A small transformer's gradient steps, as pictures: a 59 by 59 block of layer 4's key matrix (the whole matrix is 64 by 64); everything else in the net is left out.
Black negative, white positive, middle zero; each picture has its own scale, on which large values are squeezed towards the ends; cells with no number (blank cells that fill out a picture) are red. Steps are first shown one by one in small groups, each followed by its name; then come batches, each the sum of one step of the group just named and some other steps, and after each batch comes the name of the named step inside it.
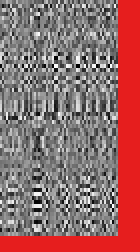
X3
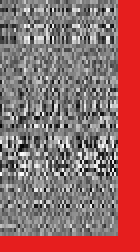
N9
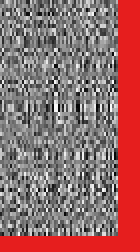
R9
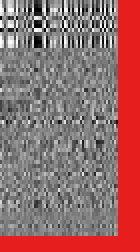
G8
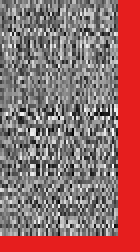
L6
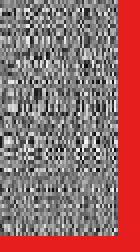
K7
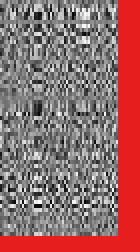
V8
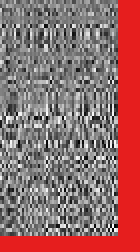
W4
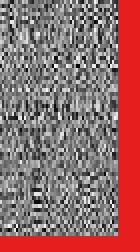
X3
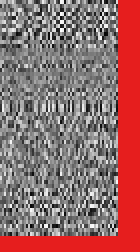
W4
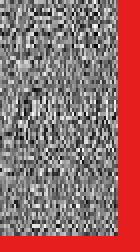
K7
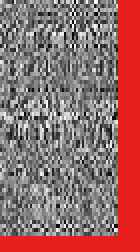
W4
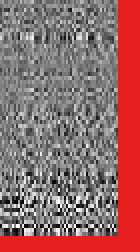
W4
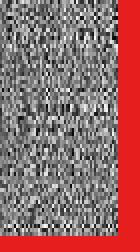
L6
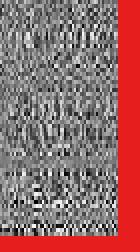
X3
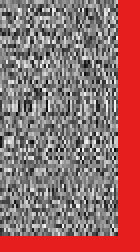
K7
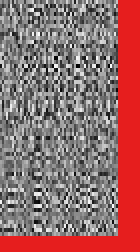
X3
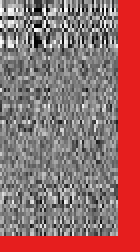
G8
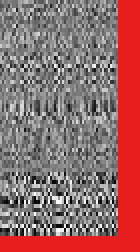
X3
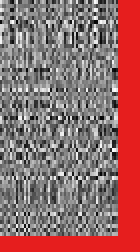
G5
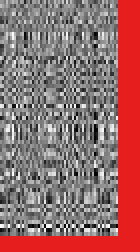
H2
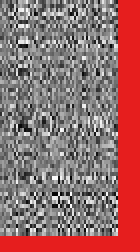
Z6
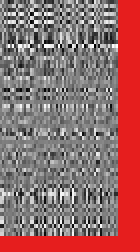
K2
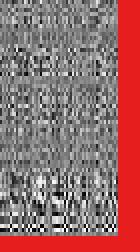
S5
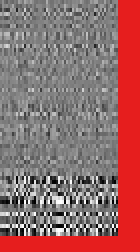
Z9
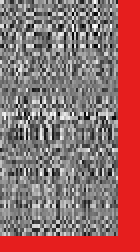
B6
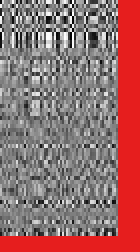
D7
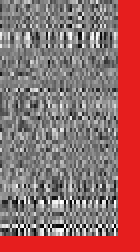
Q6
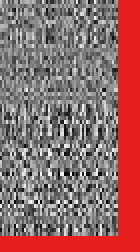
G5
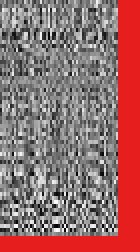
S5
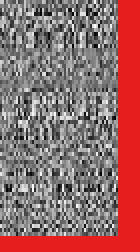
B6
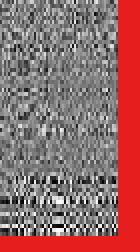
Z9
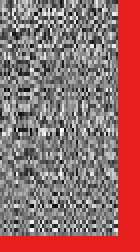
Z6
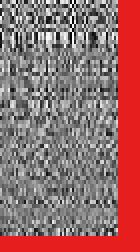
D7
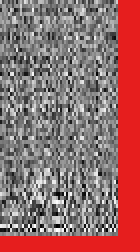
S5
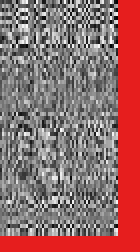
Z6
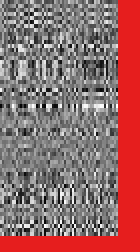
K2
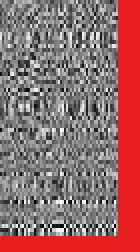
Q6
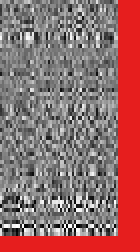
Q6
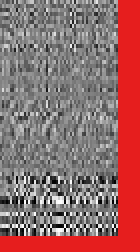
Z9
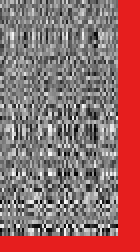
H2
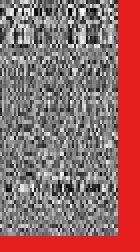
Z6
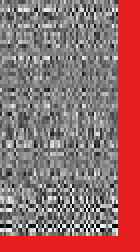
Z6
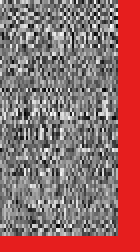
B6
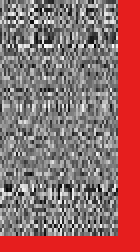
K2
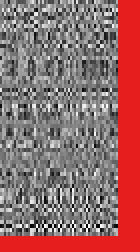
K2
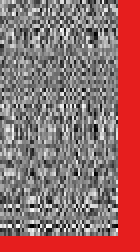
H2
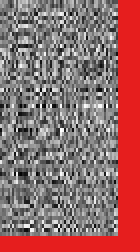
Z6
